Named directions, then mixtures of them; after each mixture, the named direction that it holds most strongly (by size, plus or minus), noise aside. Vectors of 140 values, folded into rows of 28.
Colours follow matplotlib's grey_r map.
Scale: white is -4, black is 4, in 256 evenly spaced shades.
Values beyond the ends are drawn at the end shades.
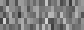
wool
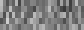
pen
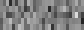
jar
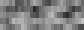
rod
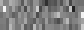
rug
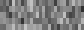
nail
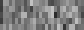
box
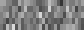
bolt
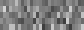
rug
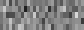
jar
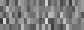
wool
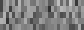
pen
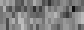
rod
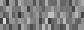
wool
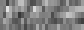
rod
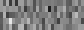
jar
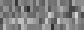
wool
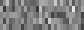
rug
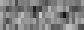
rod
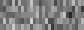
nail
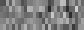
bolt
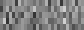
pen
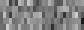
jar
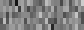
jar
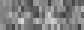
nail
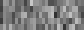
box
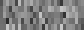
bolt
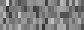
wool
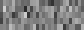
box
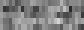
rod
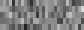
nail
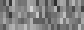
nail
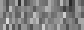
pen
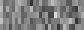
box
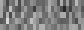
pen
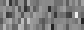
jar
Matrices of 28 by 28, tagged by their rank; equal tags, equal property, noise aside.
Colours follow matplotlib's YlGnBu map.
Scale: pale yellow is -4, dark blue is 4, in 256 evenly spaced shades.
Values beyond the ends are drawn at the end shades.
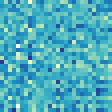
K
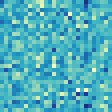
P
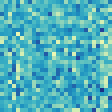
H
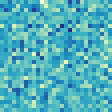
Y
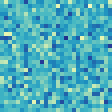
Y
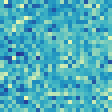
Y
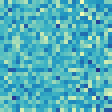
P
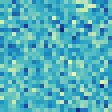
P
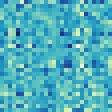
K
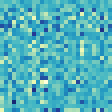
K
